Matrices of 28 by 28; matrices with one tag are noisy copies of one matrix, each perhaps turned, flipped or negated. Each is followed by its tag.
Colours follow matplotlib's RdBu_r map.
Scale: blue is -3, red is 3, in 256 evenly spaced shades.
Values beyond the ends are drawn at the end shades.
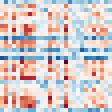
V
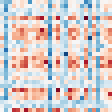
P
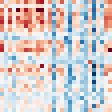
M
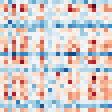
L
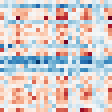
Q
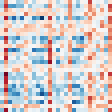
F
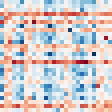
P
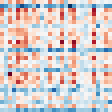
F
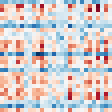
L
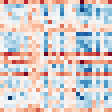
V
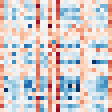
V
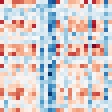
Q
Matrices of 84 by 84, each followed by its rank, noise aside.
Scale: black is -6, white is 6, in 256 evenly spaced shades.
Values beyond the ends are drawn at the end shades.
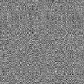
seven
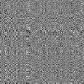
five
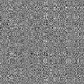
seven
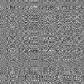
six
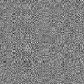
eight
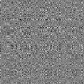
five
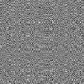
seven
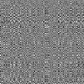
four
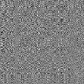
five
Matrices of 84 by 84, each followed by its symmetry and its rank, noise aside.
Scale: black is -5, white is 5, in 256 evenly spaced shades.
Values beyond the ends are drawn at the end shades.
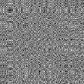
symmetric, rank five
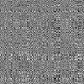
antisymmetric, rank four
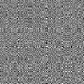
no symmetry, rank four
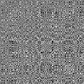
symmetric, rank five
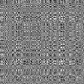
no symmetry, rank three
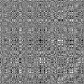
symmetric, rank three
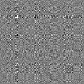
symmetric, rank five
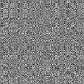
no symmetry, rank five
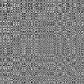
antisymmetric, rank four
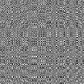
symmetric, rank three
